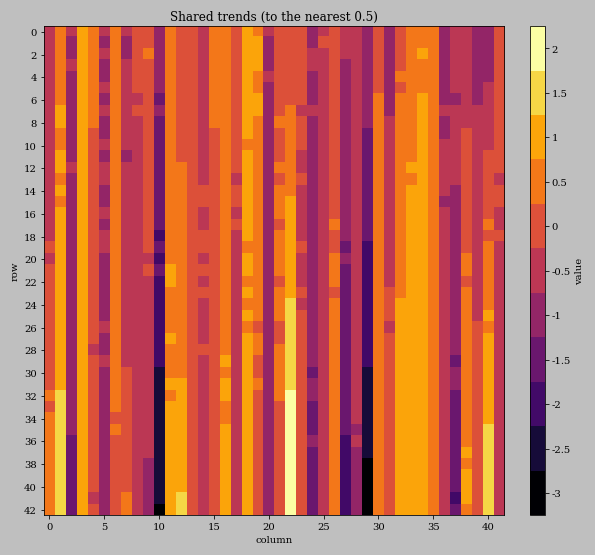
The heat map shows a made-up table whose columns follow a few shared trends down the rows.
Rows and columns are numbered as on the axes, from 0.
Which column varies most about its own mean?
40
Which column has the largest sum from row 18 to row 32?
22
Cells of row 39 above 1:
3
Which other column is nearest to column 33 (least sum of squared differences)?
34
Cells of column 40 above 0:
25
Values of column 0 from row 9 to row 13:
-0.5 -0.5 -0.5 -0.5 -0.5
